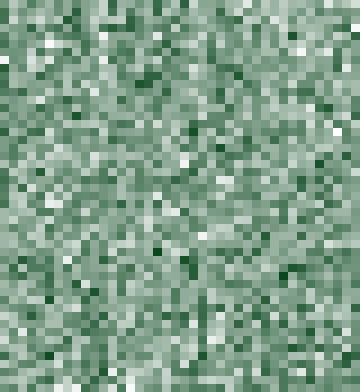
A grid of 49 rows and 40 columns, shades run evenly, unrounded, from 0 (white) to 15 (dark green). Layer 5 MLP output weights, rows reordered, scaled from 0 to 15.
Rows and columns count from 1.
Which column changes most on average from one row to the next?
6
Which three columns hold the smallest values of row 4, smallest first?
40, 32, 20
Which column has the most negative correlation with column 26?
34
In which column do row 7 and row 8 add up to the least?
4
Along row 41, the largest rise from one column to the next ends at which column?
23
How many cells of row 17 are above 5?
34
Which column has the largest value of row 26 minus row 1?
37
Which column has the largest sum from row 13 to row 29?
22
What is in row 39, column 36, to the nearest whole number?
3
